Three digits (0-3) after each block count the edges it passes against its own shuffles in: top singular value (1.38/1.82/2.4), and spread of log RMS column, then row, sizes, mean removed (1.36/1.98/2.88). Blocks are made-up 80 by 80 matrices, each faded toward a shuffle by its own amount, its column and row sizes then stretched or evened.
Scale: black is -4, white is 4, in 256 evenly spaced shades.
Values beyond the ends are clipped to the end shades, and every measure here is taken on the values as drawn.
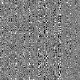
2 3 1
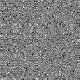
2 0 0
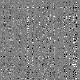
1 3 2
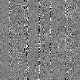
2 3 1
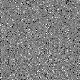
2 1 0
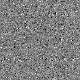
0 1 2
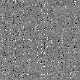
0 2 1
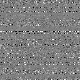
1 0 3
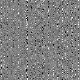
1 3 0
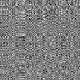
3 1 2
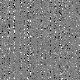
0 3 1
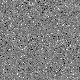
0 0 1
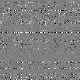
2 1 3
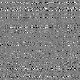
2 1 3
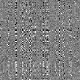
3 3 1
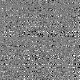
0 2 3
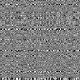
3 1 3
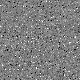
0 0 1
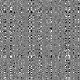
3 3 2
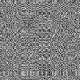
3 2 1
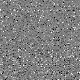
2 0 1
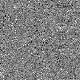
1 1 0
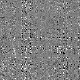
1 3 2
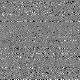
1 0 3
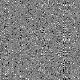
2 2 0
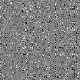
2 2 1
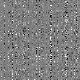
1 3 2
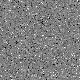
0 0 0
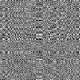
3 2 3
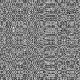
3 0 2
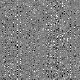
2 3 0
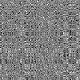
3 2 0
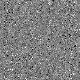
0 2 0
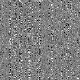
2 3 0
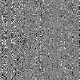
1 3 0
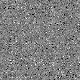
1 0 1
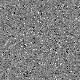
0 1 1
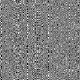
3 3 0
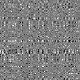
3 2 2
